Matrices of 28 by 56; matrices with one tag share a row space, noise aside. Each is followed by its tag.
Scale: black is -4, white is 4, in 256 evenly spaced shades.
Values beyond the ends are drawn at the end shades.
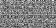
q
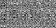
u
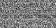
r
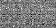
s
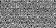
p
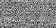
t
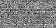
p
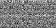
q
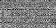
t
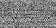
t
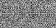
s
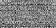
t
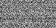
s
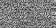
t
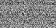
q
